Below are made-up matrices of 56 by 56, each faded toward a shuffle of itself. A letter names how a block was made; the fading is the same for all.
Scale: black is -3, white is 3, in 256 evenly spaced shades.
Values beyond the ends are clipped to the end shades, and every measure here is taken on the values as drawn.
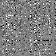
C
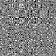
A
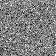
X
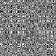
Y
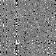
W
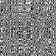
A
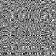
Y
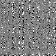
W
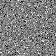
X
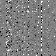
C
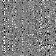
C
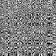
Y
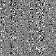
C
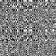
Y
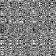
Y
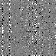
C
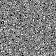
X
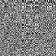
Y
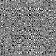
A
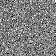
X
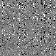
C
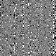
C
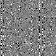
C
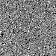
X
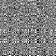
Y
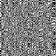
Y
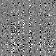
W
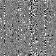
C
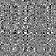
A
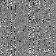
C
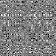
A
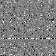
W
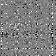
W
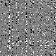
C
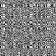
Y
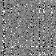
C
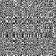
Y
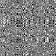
A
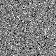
X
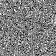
X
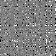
W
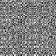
Y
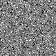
X
